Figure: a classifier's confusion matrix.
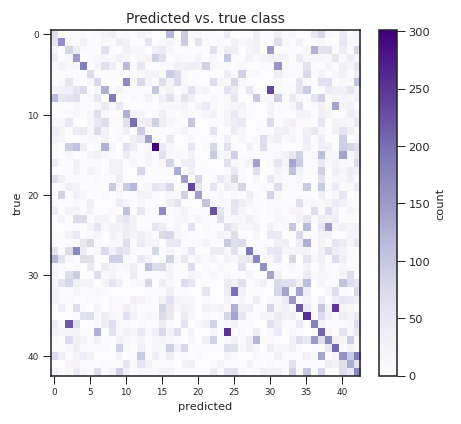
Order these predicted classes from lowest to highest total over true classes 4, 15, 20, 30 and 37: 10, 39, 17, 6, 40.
39, 17, 10, 6, 40
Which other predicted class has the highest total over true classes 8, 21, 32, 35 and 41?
25
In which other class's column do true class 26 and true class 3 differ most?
35
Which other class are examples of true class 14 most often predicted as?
7
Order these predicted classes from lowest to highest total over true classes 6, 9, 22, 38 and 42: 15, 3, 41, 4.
4, 3, 41, 15
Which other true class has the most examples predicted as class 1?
20
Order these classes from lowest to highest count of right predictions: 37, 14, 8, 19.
8, 37, 19, 14
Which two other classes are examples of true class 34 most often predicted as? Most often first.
39, 25
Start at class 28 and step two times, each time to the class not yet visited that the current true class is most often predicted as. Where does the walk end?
16
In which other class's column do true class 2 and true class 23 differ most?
30
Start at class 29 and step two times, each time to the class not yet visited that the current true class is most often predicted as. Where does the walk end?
40
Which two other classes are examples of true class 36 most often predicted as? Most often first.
2, 22
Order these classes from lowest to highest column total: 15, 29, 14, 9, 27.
29, 27, 9, 14, 15
